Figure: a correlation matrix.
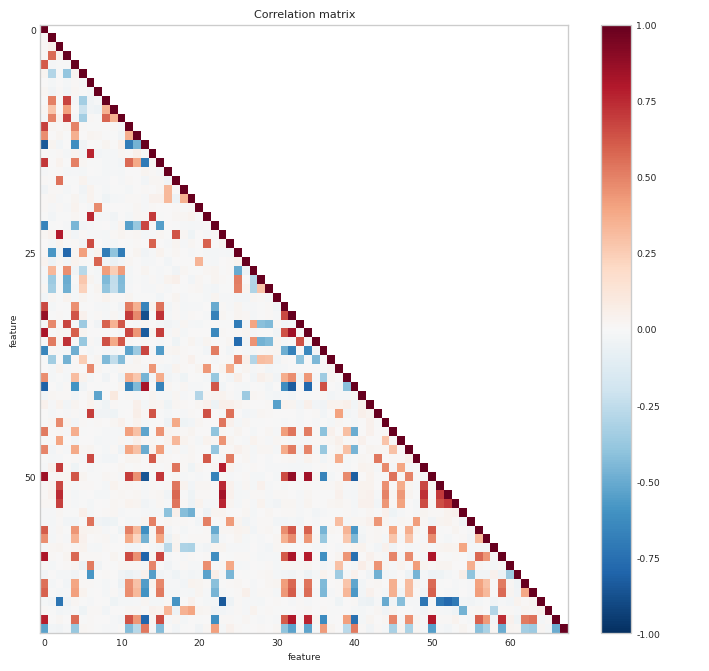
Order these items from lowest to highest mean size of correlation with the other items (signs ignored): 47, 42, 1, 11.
42, 1, 47, 11
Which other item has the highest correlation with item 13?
40
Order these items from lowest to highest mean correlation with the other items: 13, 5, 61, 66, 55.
13, 61, 5, 55, 66
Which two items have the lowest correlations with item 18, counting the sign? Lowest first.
54, 58
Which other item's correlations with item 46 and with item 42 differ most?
30
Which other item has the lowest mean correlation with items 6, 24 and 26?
61
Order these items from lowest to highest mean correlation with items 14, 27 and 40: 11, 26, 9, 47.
11, 47, 26, 9
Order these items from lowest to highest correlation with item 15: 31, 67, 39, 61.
67, 61, 39, 31
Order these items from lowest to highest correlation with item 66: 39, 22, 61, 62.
22, 61, 39, 62
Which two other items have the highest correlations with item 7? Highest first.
26, 20
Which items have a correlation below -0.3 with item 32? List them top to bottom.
13, 22, 36, 40, 67
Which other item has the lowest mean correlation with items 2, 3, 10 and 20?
25
